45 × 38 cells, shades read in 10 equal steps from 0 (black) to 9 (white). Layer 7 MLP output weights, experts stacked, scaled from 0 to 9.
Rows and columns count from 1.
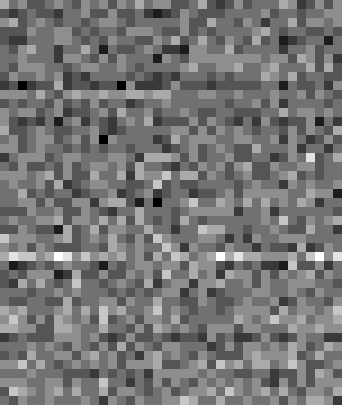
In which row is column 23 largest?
26
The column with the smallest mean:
15
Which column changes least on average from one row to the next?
6
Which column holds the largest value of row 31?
19
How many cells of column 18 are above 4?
16
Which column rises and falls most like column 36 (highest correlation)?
7
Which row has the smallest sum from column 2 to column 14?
10
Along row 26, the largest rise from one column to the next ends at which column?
8
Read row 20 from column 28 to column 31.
5 3 3 4
